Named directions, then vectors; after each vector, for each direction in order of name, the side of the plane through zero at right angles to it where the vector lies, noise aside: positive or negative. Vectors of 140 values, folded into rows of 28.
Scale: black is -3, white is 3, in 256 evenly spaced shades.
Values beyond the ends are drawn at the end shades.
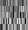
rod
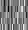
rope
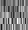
positive, positive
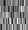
positive, positive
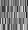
negative, positive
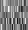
negative, negative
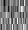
positive, positive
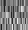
positive, positive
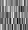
negative, negative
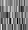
negative, negative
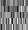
positive, positive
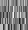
negative, positive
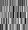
positive, negative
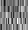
positive, positive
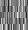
negative, positive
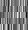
negative, positive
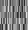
positive, negative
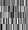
positive, positive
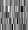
negative, negative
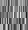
negative, positive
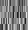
positive, negative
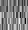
positive, negative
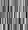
negative, positive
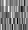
negative, negative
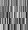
negative, positive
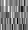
negative, negative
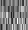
positive, positive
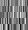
negative, positive
